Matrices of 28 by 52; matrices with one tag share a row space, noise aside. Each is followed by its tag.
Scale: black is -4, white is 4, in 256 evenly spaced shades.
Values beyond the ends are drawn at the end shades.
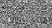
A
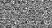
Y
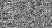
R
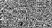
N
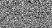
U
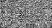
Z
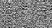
A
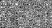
Z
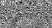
Z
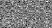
Y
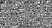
Z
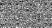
Z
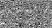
Z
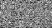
Z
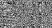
R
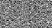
U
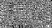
N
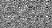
Y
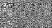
R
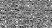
Z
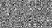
U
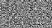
U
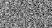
U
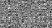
A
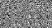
U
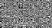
N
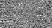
N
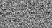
Y
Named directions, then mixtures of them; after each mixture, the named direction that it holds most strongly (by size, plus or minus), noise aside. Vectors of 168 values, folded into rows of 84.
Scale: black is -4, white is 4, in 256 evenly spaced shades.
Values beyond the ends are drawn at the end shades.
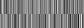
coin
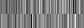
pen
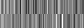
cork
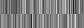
pen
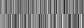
coin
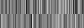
pen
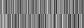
coin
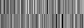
cork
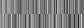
coin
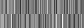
cork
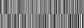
coin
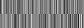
coin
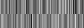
pen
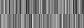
cork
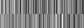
cork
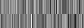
pen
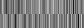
coin
